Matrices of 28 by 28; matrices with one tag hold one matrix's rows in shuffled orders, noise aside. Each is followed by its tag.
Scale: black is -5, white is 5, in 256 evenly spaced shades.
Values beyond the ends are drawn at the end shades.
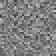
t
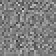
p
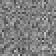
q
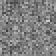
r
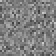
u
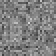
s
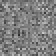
q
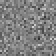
u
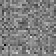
s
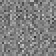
p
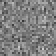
q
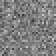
q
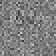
p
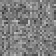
s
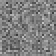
r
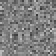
t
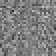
q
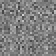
p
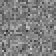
s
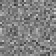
t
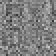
r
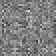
s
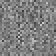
p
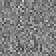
p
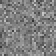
u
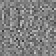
p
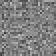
s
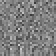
p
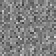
p
